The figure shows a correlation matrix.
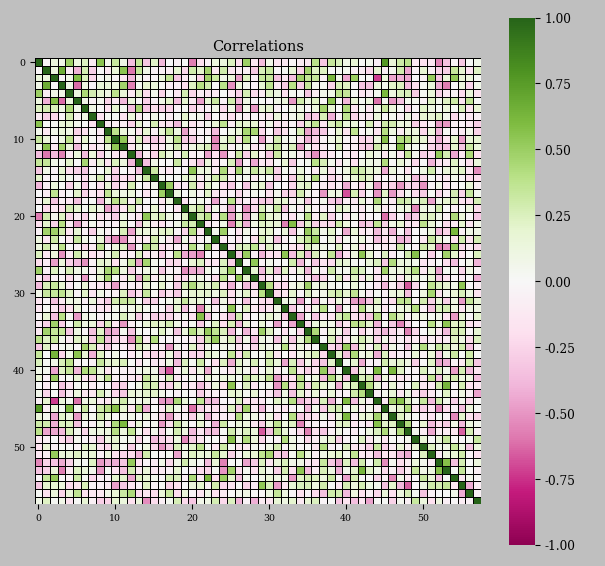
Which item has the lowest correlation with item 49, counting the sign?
19
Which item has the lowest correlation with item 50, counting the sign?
16
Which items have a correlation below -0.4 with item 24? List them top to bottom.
12, 52, 53
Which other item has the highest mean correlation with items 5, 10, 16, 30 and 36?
2
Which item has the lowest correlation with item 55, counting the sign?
48
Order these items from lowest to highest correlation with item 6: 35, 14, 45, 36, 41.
14, 41, 35, 36, 45
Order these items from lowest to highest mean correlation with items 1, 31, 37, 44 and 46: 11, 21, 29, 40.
29, 21, 11, 40
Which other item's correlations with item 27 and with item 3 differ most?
25
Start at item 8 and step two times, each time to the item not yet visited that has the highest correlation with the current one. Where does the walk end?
45
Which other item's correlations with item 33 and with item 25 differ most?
21
